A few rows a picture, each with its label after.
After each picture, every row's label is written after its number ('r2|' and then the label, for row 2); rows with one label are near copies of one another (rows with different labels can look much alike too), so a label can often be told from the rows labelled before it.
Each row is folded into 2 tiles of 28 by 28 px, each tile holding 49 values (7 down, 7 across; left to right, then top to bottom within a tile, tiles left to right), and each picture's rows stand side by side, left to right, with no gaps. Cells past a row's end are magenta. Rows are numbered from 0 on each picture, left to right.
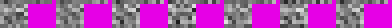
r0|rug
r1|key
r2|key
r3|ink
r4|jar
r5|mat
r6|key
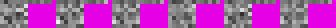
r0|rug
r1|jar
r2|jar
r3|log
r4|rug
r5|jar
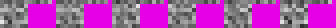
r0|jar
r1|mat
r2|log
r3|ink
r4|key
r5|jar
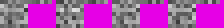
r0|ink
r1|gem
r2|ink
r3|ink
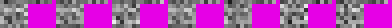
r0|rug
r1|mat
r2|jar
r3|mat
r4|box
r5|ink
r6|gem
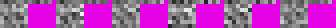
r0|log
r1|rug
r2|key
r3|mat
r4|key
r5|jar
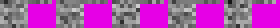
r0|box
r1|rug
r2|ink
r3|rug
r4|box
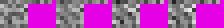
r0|ink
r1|key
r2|key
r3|key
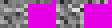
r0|rug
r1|key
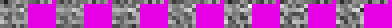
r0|box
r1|mat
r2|mat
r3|key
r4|log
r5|ink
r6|key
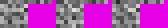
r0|ink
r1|gem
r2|key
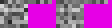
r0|ink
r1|gem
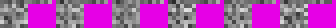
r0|jar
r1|gem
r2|box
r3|gem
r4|gem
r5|rug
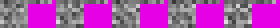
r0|box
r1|jar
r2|key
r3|log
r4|jar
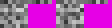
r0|gem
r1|ink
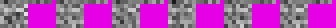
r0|rug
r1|gem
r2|key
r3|box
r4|gem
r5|gem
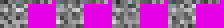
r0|gem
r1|jar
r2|box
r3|log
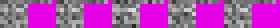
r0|gem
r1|gem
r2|mat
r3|rug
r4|gem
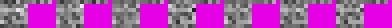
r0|mat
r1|log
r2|jar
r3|ink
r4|jar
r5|mat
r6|ink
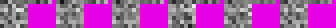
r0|gem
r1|box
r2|box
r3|log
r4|rug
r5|gem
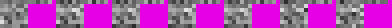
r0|jar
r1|mat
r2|mat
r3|mat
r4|mat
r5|key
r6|rug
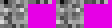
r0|box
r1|box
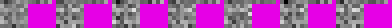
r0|box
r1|gem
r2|box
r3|gem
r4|rug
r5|box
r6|gem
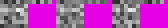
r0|mat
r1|rug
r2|gem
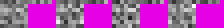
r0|mat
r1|jar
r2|gem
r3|log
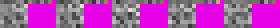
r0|log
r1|log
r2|rug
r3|jar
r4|ink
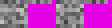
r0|mat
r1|ink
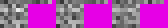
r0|gem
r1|gem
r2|mat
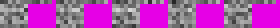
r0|ink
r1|gem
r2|mat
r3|box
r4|ink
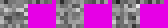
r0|rug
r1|box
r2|log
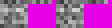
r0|mat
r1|gem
